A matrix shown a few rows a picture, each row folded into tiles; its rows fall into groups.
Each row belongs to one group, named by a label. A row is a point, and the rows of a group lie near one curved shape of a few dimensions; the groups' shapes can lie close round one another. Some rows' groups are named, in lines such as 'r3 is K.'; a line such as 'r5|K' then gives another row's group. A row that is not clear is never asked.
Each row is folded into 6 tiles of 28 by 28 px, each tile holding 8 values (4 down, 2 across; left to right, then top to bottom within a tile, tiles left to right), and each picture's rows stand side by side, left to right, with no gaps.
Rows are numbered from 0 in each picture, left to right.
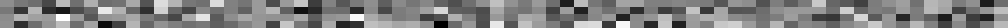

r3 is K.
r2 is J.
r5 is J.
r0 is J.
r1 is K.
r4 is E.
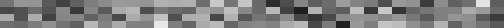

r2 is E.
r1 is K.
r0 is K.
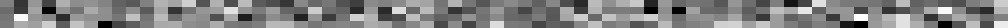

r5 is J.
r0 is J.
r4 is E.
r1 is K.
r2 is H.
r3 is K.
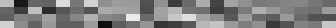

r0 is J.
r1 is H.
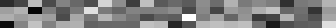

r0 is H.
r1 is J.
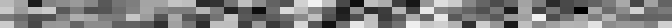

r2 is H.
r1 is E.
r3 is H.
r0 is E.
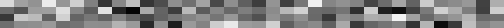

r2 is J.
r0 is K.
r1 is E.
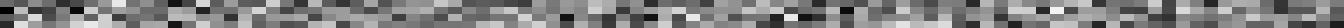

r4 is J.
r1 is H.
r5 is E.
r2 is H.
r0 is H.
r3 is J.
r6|E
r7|E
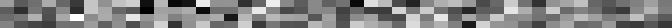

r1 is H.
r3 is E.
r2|H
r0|K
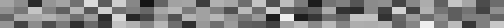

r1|J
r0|J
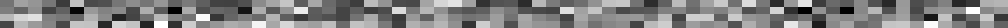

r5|E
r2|H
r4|K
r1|H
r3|H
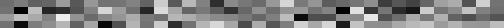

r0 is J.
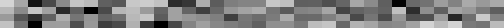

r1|H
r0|E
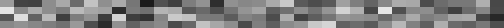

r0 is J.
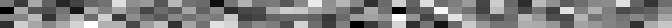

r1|E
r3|H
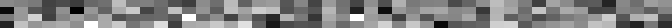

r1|J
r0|H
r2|J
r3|E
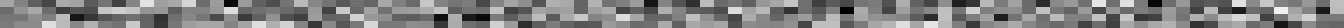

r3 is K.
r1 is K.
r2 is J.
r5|E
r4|H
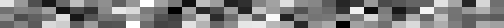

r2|H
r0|E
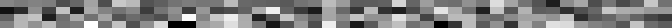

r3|E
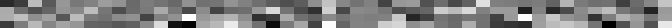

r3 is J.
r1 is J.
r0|H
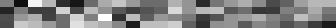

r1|E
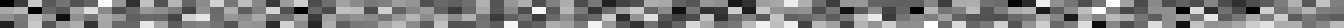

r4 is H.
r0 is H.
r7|H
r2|E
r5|H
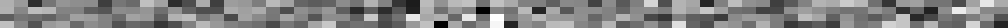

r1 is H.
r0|E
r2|K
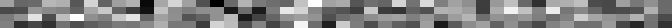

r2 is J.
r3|E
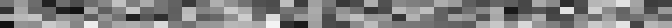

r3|H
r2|H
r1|E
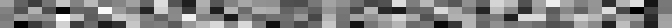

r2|J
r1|J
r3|K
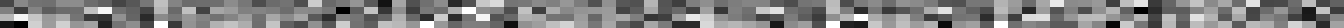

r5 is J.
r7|K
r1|E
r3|E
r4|J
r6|K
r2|E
